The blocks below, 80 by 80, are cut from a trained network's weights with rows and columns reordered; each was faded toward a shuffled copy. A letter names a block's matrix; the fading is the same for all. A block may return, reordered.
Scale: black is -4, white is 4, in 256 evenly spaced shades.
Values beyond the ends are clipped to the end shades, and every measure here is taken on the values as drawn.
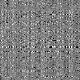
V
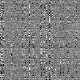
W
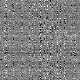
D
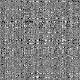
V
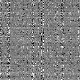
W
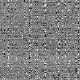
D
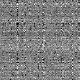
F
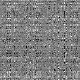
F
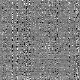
D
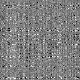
V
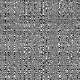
W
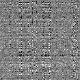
F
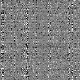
W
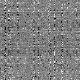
W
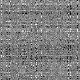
F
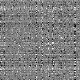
F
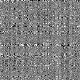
V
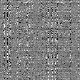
W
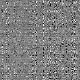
D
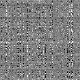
W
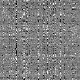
W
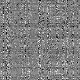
D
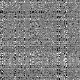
F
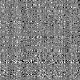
V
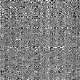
V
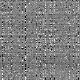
W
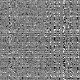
F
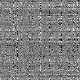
F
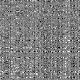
V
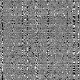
W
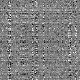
F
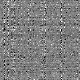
W
